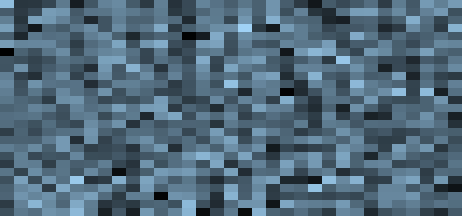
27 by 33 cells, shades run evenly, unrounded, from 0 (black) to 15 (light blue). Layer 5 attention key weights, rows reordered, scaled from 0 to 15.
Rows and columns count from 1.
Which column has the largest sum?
19
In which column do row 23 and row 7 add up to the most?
24
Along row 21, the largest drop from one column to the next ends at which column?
17
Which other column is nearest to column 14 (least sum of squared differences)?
2
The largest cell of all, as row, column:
4, 18
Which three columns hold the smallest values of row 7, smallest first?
1, 21, 13
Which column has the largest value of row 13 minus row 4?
32
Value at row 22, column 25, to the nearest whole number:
3
